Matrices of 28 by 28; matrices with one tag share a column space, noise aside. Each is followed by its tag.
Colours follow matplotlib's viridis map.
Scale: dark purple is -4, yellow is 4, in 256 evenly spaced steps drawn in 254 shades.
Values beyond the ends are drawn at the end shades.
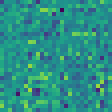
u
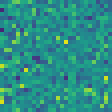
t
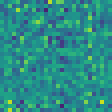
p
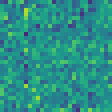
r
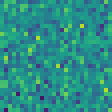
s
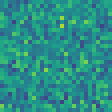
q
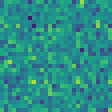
s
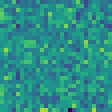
r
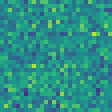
u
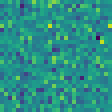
t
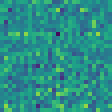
u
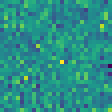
r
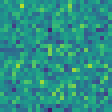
s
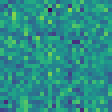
p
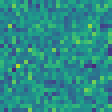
s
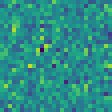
s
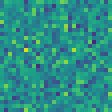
s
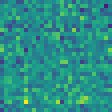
t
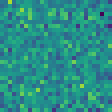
r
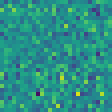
u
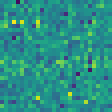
q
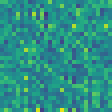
r
